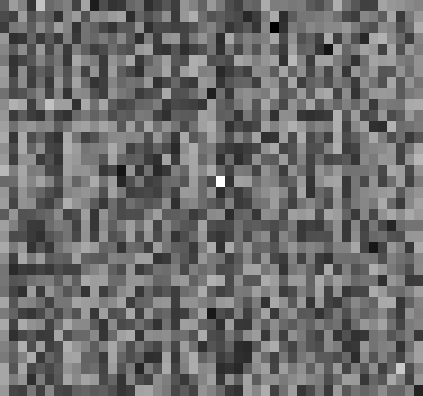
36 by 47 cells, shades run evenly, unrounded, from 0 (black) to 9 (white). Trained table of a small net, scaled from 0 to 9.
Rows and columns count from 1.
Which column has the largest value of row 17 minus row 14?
25
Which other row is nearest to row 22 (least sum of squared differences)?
29
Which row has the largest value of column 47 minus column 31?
3
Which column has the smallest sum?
20
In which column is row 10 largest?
6
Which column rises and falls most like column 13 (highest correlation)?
9
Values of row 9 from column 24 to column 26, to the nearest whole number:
1 4 2
